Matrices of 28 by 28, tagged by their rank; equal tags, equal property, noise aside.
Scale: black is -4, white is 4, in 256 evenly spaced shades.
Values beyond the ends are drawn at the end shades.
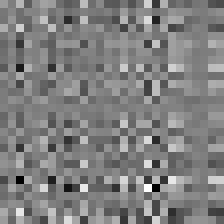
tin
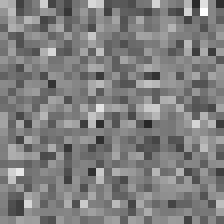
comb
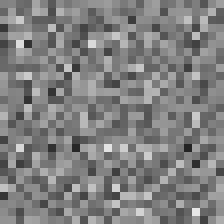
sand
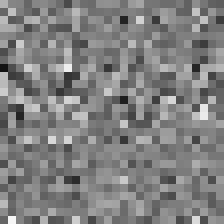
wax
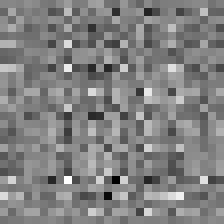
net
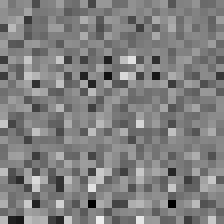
net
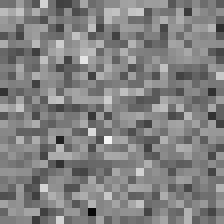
sand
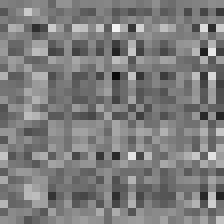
tin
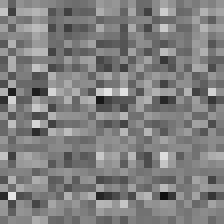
tin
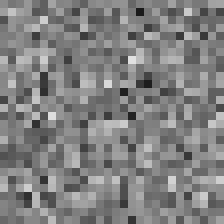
comb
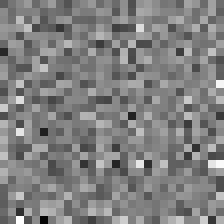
comb
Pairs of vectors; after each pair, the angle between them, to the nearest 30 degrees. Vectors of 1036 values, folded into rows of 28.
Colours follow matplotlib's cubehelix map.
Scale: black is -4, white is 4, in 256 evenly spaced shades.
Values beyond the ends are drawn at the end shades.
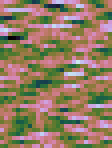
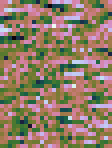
30 degrees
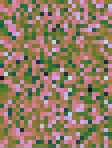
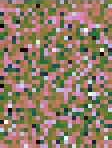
60 degrees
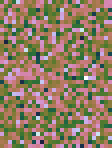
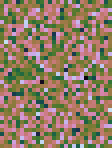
150 degrees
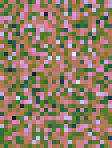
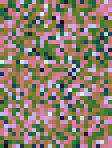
90 degrees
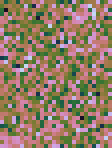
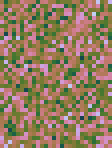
60 degrees
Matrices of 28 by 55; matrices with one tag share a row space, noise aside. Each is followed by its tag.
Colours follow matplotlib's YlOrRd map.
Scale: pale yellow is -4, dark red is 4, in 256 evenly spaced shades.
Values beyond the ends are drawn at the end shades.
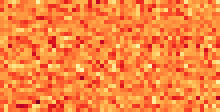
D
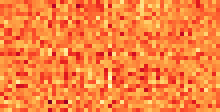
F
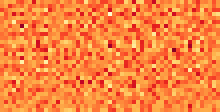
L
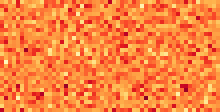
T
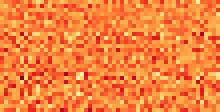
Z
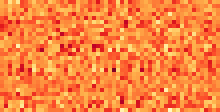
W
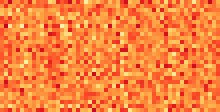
W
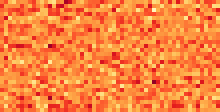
D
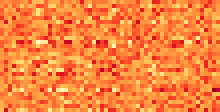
D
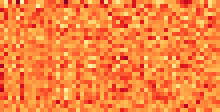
T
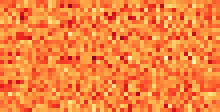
W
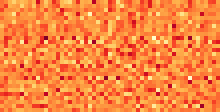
L
